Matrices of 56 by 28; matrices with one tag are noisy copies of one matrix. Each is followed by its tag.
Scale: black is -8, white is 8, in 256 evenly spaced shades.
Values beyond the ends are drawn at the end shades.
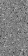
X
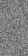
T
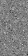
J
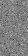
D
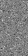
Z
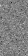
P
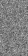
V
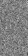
J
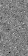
P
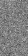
D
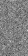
D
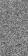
D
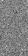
X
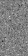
T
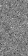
P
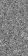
V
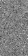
X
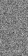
V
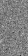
V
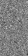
J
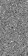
J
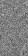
X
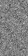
P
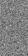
J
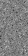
X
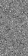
P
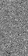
D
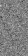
P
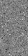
V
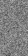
D
